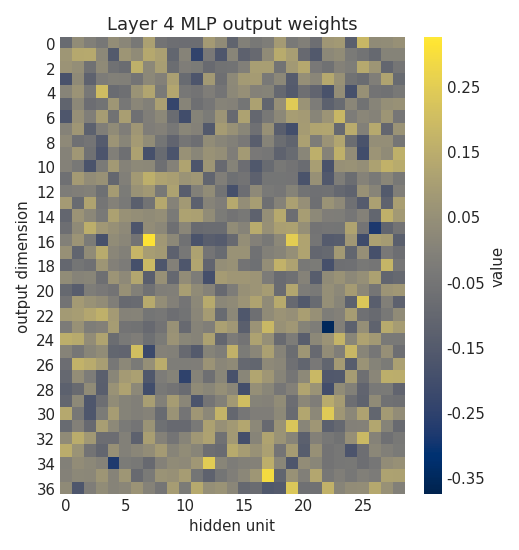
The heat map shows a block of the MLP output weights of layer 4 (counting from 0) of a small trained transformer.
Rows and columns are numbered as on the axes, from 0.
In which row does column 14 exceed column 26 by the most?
15
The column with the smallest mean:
22
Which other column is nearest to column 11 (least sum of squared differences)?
13
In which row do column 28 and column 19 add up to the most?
5
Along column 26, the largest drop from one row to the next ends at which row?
17
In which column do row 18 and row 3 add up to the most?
27
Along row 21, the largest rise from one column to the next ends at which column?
25
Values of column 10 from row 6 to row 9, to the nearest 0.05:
-0.2 0 -0.05 0.05
